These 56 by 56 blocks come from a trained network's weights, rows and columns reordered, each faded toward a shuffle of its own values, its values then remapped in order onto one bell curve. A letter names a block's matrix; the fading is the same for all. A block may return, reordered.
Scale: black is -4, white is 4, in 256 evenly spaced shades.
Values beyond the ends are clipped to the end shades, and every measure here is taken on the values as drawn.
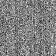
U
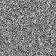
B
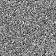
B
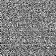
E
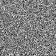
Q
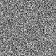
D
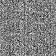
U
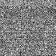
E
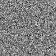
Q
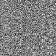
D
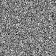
Q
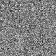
Q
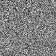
B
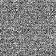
E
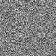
D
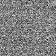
E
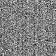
U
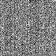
U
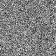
B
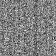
U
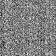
U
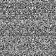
E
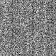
U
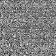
E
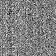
U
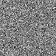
Q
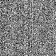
U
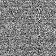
E
